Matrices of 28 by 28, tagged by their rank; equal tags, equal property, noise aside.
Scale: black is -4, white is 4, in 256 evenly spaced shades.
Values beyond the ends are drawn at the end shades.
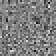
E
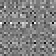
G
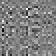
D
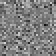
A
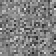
E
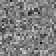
E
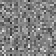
A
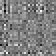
D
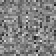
A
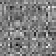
G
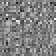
A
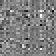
G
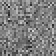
E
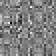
D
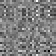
G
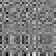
D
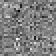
A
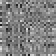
D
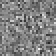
E
